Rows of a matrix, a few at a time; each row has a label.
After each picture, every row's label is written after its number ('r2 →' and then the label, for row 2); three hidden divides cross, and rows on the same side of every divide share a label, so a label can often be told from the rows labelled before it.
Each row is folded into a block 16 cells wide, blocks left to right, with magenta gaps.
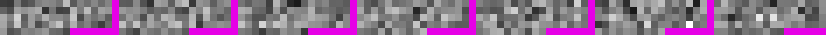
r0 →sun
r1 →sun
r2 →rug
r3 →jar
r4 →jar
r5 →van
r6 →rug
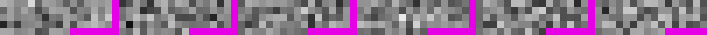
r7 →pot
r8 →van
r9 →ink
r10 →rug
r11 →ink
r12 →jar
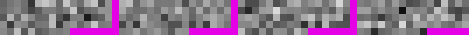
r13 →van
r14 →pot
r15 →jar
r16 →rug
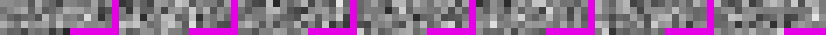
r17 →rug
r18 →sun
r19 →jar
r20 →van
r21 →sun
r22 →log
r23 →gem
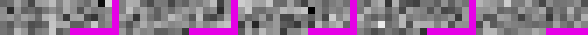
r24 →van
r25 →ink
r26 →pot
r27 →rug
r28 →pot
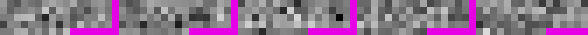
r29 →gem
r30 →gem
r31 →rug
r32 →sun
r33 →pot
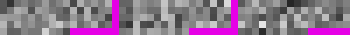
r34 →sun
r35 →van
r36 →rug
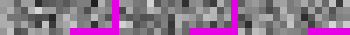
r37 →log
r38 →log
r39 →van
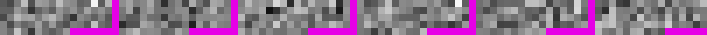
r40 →van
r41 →pot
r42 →ink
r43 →jar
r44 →jar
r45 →sun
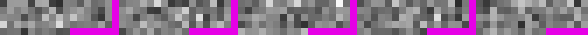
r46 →rug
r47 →ink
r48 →gem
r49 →ink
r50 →van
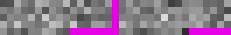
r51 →sun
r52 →rug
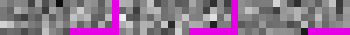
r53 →rug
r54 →log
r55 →ink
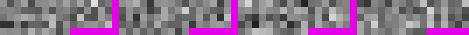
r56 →van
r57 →ink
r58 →pot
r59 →sun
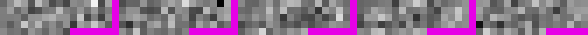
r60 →ink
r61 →van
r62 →gem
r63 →gem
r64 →gem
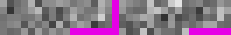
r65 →jar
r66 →gem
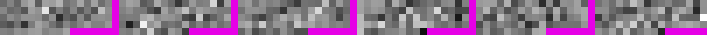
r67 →gem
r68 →ink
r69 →rug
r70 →rug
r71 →pot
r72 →ink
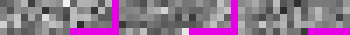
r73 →sun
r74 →gem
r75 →rug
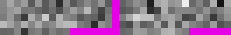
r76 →rug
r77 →van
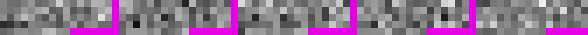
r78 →gem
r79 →pot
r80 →pot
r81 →ink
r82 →sun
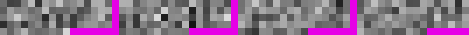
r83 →gem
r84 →pot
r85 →rug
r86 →ink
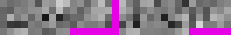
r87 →gem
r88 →pot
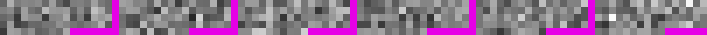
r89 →pot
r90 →ink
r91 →gem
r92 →gem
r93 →sun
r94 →van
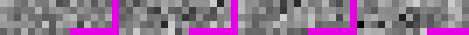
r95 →log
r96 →van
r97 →rug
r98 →gem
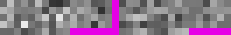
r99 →rug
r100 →gem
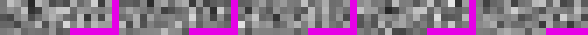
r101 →ink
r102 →sun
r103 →sun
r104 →ink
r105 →jar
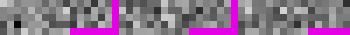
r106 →pot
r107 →van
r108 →pot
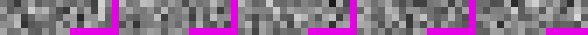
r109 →jar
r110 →pot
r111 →log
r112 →log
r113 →jar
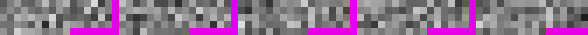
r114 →van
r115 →log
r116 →sun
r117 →ink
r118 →sun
